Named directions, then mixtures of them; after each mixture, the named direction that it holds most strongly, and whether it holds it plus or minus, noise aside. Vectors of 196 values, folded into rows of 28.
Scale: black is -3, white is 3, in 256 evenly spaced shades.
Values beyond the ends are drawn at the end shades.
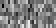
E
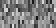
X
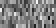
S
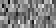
E, plus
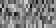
S, minus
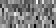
S, plus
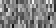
X, minus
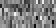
S, plus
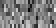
X, plus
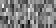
E, minus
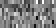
S, plus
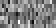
E, plus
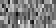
E, plus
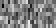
E, plus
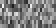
E, minus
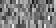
S, minus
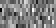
S, minus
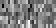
E, plus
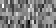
E, minus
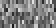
X, minus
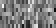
E, minus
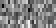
E, plus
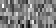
E, minus
